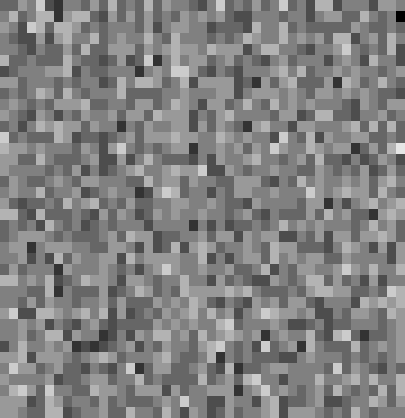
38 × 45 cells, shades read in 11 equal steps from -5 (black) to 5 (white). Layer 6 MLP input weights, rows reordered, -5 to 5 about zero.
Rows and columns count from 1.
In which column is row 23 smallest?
4
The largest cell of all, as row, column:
14, 45
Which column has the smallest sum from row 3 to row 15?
12
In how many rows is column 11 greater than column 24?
21
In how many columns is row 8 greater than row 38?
17
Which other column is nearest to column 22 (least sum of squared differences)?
41
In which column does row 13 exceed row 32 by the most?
1
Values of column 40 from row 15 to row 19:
0 -1 0 1 0
